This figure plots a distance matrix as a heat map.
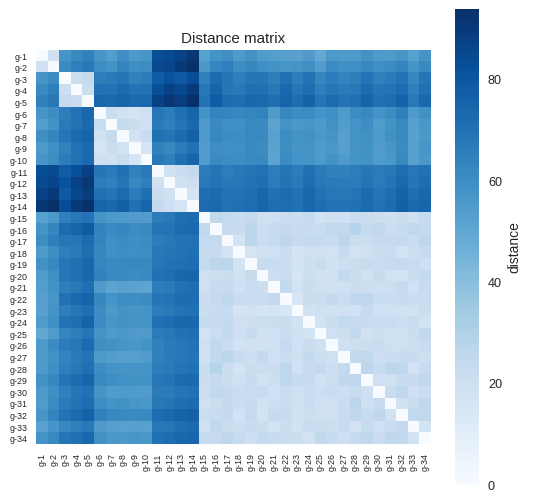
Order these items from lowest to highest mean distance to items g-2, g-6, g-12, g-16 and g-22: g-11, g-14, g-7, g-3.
g-7, g-11, g-14, g-3
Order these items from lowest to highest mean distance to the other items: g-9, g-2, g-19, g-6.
g-19, g-9, g-6, g-2
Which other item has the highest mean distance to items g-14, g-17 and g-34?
g-5
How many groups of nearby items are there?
5
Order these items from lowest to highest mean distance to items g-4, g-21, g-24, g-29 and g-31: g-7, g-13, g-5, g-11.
g-7, g-5, g-11, g-13
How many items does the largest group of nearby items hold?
20
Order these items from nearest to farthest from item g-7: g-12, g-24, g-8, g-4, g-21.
g-8, g-21, g-24, g-12, g-4
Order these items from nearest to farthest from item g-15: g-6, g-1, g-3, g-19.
g-19, g-1, g-6, g-3
